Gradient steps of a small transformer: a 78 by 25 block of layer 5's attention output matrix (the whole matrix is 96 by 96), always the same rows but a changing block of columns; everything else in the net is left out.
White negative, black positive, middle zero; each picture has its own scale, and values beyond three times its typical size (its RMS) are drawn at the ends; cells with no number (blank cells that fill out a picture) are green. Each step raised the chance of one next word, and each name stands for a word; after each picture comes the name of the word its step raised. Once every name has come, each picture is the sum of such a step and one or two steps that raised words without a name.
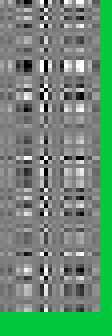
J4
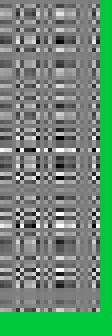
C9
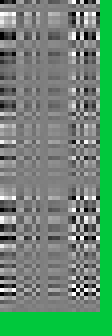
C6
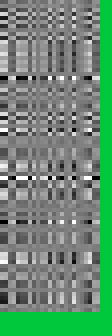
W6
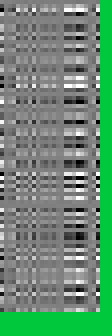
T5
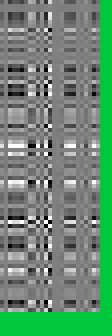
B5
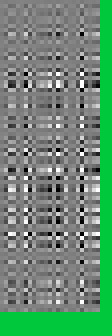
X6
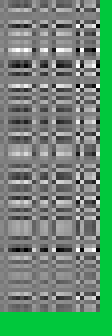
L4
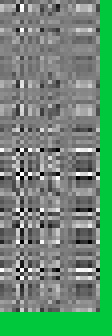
C9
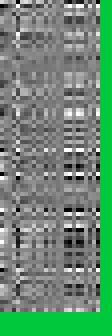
C9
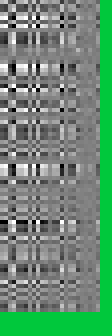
L4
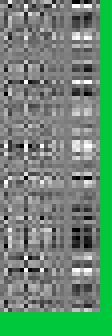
B5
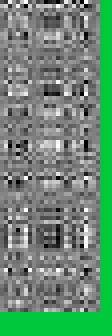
B5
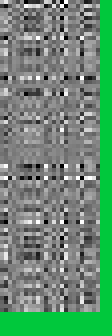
W6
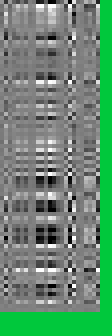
C6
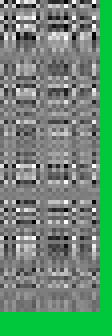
L4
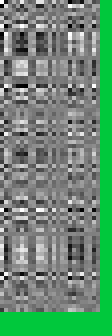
L4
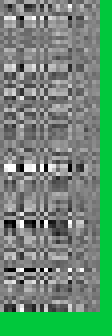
C9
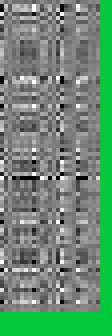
W6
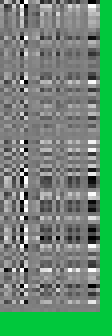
C6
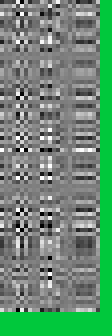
C9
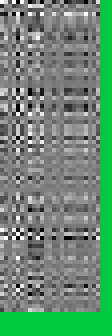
C6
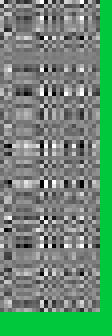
B5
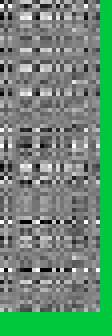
B5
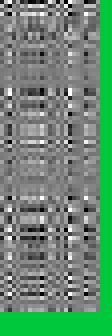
C6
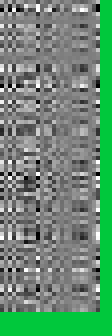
T5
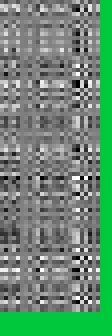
L4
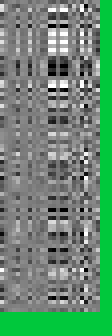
L4
